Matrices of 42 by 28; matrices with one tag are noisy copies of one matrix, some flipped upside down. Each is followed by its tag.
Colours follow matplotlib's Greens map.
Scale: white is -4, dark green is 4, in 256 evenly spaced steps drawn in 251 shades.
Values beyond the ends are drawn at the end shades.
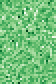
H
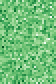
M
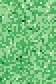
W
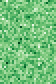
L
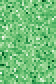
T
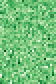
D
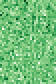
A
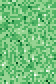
L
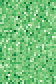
H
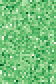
T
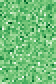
A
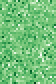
M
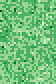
M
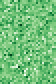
H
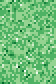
H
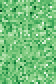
M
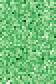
W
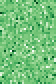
D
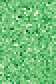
H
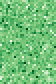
W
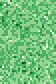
W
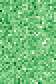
M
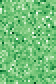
D
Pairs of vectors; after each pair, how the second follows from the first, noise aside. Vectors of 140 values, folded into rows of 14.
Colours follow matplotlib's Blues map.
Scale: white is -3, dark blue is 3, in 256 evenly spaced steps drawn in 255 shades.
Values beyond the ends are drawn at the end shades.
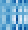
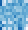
wrapped around, partly zeroed.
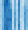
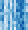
reversed.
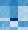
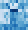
reversed.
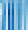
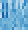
wrapped around, partly zeroed.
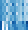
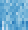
shrunk.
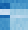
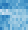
shrunk.
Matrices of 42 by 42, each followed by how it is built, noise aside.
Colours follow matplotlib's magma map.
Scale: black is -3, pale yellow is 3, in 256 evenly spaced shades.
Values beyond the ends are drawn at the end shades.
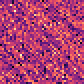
Toeplitz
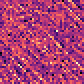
Toeplitz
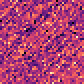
Hankel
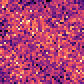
smooth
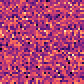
blocks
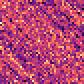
Toeplitz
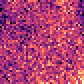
smooth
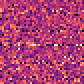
uneven rows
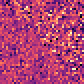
upper triangular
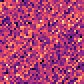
Hankel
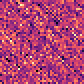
Toeplitz
